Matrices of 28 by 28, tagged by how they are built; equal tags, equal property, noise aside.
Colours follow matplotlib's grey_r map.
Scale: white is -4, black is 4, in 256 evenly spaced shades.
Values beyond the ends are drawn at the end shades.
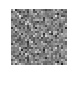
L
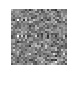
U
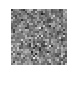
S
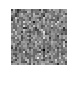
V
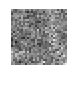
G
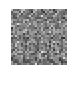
V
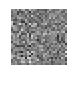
U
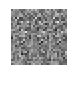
V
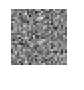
L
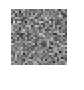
S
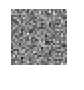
L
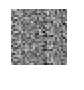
L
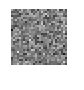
S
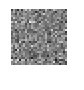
U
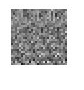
V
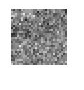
G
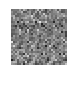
V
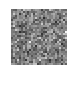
S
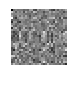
U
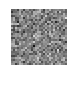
L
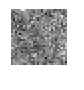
G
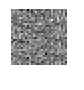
L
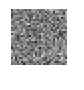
S
